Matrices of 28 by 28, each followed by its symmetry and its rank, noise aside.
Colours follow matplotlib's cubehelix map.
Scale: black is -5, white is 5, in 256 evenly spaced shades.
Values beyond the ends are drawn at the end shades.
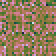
antisymmetric, rank four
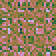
antisymmetric, rank four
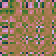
symmetric, rank two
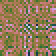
no symmetry, rank two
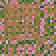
antisymmetric, rank four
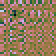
no symmetry, rank three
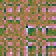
symmetric, rank two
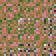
symmetric, rank three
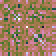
symmetric, rank four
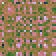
symmetric, rank two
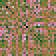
symmetric, rank three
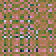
no symmetry, rank two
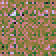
symmetric, rank three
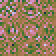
symmetric, rank four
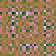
symmetric, rank two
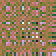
symmetric, rank two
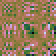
symmetric, rank two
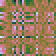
no symmetry, rank two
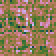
antisymmetric, rank four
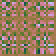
no symmetry, rank two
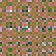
symmetric, rank two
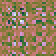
symmetric, rank two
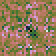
symmetric, rank three
